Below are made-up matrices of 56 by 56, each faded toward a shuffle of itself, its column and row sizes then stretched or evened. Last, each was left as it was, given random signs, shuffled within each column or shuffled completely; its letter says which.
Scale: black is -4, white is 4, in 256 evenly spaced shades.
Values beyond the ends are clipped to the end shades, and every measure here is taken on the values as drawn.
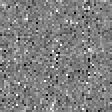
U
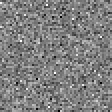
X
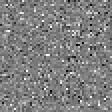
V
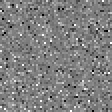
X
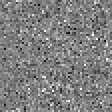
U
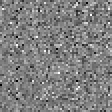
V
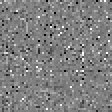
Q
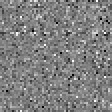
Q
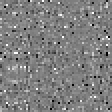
V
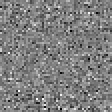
Q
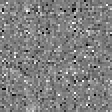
V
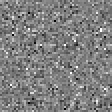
V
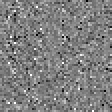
U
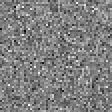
X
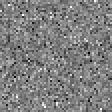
X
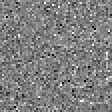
U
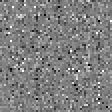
Q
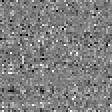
V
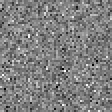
X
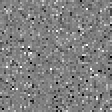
U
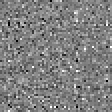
Q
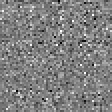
Q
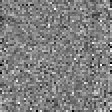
Q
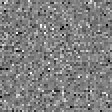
V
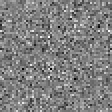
V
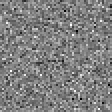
X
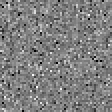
U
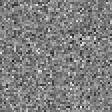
Q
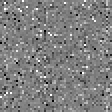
U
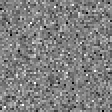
X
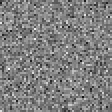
X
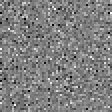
U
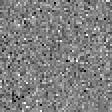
X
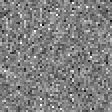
U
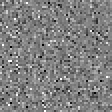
V
